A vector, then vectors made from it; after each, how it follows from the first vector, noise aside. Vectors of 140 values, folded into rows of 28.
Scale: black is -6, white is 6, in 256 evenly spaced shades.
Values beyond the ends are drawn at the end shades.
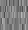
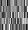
wrapped around, negated, scaled up.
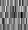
negated, scaled up.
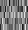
scaled up.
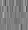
reversed, partly zeroed.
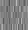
wrapped around, negated, partly zeroed.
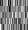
wrapped around, negated, scaled up.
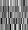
wrapped around, scaled up.
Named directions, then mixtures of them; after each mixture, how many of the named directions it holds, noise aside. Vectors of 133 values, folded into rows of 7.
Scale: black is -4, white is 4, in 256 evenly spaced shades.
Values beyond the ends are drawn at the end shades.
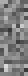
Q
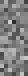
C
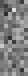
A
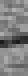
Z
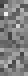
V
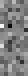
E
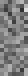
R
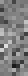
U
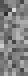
one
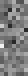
two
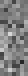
three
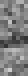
three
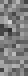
four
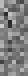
four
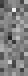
two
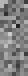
four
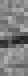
one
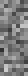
one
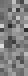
three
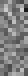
one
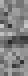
three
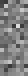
two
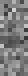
four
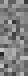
one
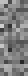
two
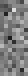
one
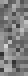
four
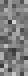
one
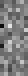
one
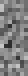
three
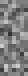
four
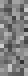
two
